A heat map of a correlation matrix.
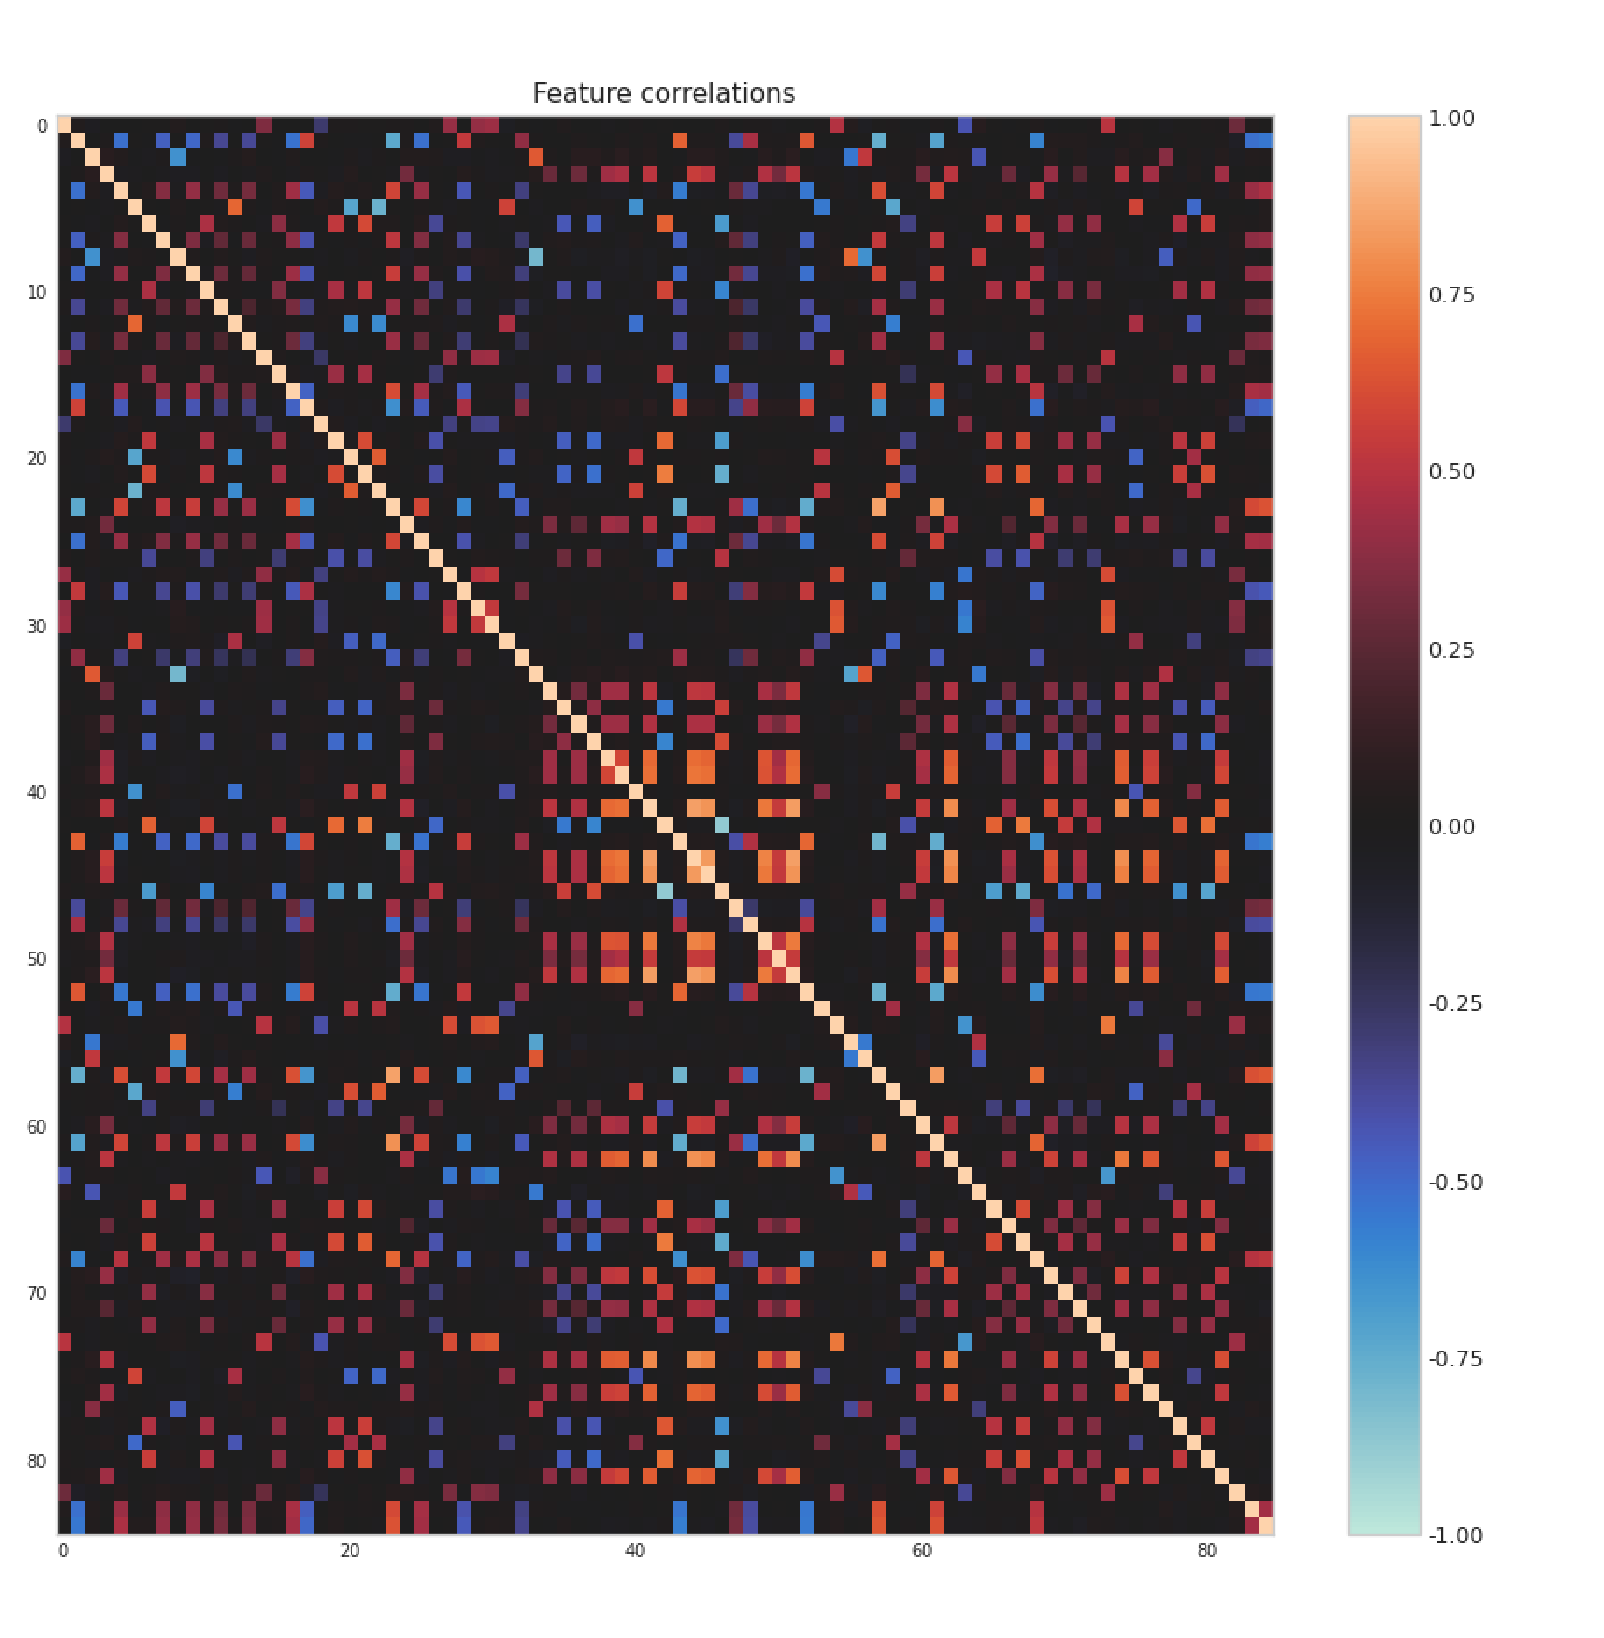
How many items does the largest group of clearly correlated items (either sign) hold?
21
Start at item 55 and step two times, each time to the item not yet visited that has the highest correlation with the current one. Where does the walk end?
64
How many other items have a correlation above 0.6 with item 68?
3
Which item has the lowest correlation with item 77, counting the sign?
8
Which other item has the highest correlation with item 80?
42
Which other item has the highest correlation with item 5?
12
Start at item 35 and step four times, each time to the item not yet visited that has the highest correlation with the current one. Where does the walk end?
59
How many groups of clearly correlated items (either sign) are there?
6
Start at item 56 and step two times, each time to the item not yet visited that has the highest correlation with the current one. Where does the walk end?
2
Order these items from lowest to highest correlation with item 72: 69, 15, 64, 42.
69, 64, 15, 42
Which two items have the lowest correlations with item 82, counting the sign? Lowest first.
63, 18
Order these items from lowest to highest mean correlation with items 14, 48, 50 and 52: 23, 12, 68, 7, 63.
23, 68, 7, 63, 12
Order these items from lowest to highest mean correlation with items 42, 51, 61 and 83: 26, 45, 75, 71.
26, 75, 71, 45
